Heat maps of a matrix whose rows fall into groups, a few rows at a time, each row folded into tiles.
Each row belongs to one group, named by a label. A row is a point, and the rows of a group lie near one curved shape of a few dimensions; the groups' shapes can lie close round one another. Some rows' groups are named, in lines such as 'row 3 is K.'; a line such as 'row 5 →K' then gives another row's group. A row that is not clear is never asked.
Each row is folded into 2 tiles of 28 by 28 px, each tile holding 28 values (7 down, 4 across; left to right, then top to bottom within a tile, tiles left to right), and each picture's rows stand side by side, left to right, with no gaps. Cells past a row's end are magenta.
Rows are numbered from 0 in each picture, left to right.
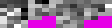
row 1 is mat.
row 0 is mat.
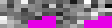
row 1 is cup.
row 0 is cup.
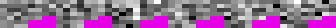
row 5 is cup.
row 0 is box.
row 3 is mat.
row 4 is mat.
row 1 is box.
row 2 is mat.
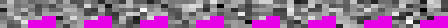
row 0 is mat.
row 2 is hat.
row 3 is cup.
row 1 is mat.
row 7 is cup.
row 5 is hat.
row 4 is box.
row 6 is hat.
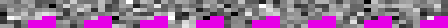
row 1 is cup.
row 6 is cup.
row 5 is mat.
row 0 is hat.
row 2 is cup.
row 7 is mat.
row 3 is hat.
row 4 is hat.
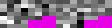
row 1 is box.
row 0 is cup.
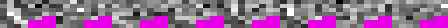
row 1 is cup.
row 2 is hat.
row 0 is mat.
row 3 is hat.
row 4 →hat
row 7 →mat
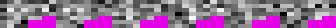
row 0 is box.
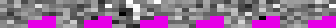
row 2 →mat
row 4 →cup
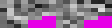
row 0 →mat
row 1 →mat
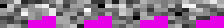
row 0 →hat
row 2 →hat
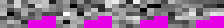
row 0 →mat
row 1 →mat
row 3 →hat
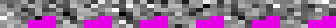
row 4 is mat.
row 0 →cup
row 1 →mat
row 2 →mat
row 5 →box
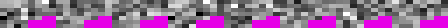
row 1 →mat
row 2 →hat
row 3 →mat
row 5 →cup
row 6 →mat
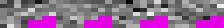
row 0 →hat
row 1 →mat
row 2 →cup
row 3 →mat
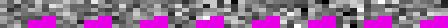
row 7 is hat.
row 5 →mat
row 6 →mat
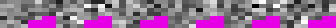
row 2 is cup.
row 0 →mat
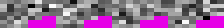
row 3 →cup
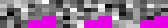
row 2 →hat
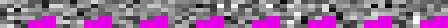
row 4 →cup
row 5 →box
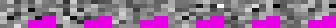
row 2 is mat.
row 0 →hat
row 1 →hat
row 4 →cup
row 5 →cup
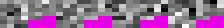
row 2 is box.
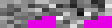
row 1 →mat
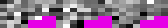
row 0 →box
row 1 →box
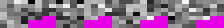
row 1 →hat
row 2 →cup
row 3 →cup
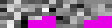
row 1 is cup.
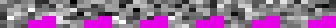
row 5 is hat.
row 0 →hat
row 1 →hat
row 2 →cup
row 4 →mat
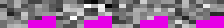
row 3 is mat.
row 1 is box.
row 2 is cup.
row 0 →hat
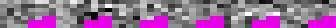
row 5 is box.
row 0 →box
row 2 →hat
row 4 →hat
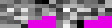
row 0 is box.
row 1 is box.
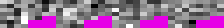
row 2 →mat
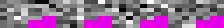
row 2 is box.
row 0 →box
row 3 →box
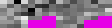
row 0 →hat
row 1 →mat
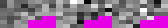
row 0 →cup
